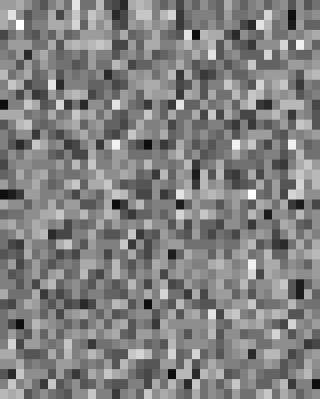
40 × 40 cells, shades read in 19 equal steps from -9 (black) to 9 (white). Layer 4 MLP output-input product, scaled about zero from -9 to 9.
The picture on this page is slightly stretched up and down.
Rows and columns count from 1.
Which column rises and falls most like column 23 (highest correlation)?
15
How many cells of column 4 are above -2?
30
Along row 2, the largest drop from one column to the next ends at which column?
23
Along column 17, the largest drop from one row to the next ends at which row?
25
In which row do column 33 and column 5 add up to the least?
4
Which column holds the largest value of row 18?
38
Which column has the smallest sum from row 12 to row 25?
36
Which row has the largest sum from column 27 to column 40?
20
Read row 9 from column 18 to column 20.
2 3 3
